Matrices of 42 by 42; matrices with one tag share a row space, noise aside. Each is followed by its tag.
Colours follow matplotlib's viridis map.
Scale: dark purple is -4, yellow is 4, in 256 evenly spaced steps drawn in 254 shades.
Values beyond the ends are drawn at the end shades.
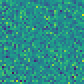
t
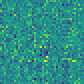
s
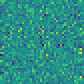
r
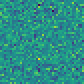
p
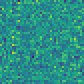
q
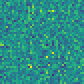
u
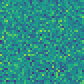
u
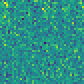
t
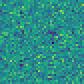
p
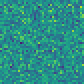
p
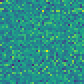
r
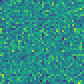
r
